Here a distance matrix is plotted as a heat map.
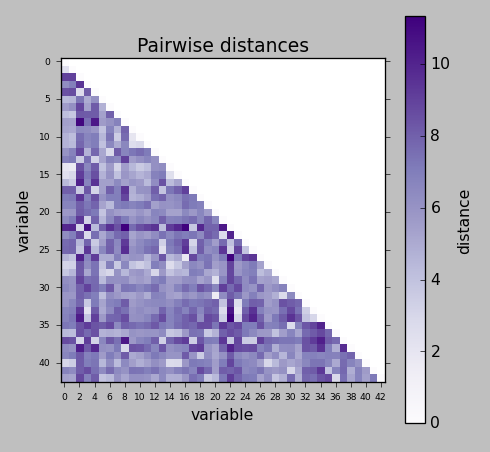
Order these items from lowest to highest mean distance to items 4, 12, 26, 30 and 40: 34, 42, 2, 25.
42, 25, 2, 34
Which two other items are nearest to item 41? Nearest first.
30, 35
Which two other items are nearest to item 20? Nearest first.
31, 29
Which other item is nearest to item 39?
18
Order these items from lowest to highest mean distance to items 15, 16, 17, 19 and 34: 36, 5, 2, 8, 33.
5, 36, 33, 8, 2
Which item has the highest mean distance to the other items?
22
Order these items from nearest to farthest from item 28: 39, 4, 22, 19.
19, 39, 4, 22
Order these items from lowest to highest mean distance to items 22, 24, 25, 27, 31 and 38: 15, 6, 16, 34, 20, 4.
20, 4, 15, 6, 16, 34
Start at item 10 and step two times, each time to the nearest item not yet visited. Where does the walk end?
11
